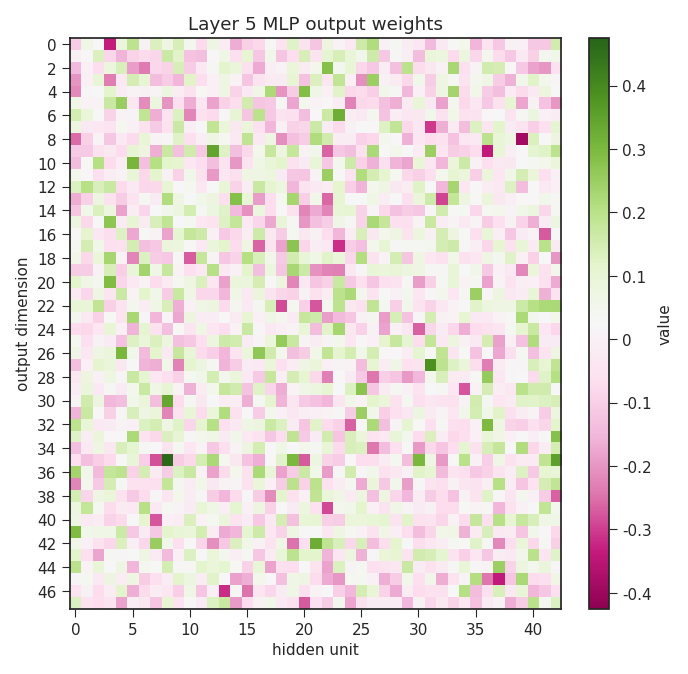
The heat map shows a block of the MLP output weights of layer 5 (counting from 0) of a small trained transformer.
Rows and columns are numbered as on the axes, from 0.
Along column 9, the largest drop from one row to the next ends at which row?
27
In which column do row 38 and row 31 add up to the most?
25
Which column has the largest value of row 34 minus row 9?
36
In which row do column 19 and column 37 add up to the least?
42
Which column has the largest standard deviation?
22
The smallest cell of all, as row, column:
8, 39
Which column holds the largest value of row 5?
4
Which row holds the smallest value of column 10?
18
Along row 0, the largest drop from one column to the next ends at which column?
3
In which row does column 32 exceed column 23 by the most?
17
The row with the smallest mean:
5
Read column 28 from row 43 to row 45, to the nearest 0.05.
0.1 -0.05 -0.1
